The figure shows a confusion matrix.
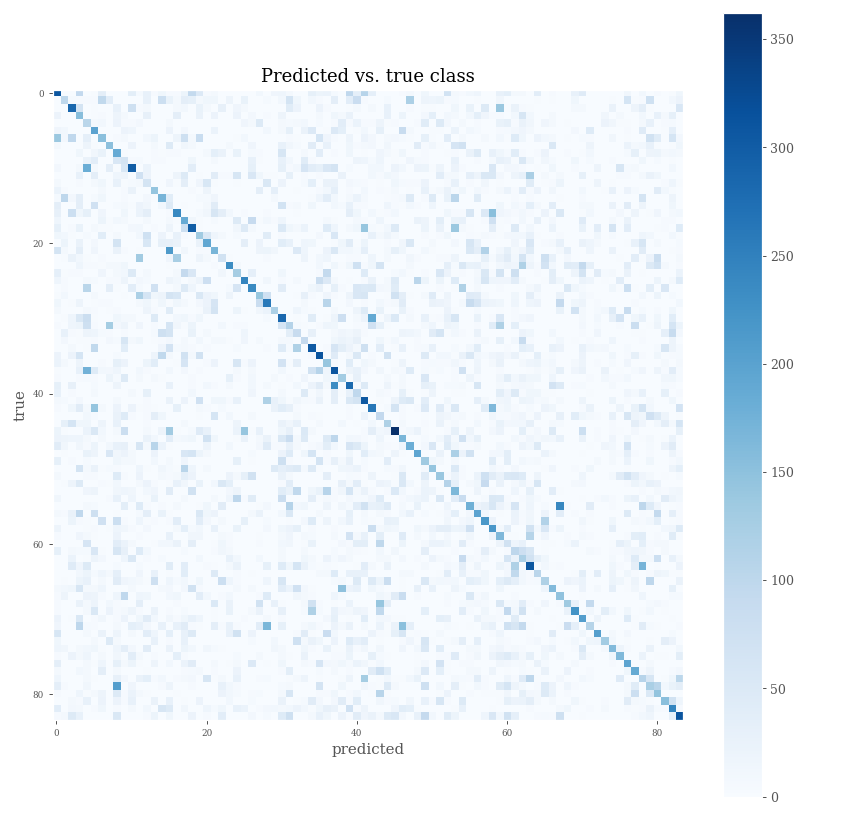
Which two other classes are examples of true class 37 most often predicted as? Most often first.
4, 35
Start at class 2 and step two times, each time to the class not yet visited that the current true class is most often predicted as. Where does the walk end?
63
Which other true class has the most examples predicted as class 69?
29
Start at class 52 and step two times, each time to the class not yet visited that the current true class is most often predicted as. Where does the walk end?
65
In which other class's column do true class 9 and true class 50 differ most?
17
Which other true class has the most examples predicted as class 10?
2
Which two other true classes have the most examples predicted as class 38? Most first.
66, 30
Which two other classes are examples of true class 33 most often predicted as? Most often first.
62, 9
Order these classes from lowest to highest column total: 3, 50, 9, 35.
50, 9, 35, 3
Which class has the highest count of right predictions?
45
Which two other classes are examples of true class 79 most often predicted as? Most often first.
8, 80
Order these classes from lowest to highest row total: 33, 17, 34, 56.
33, 17, 56, 34
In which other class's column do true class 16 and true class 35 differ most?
58
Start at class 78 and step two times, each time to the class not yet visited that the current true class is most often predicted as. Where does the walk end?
28
